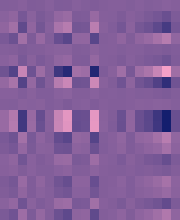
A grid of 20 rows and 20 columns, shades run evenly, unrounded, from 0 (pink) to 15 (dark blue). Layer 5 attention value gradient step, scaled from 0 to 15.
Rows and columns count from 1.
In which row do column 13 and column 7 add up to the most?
7
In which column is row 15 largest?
19
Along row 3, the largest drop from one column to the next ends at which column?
11
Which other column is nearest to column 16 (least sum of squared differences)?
10
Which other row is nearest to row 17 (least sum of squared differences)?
14
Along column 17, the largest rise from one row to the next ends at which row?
8
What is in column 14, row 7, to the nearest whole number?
6
